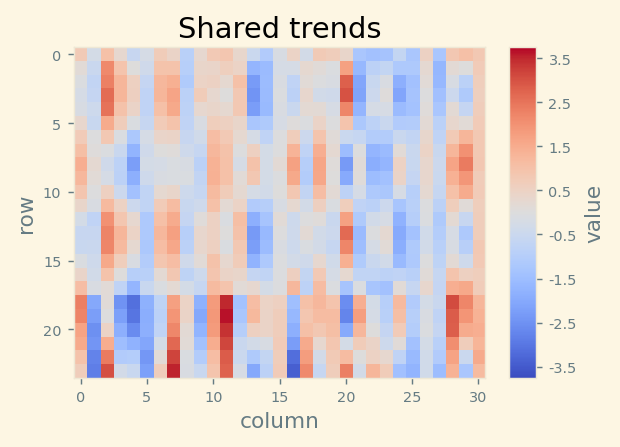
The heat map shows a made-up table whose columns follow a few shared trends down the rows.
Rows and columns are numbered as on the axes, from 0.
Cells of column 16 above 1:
4
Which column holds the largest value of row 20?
11
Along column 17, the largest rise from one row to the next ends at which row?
18
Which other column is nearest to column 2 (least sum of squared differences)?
7
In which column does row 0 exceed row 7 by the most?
20
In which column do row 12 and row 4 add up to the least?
13
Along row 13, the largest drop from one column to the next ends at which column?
21
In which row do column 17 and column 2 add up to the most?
23
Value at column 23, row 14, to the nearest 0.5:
0
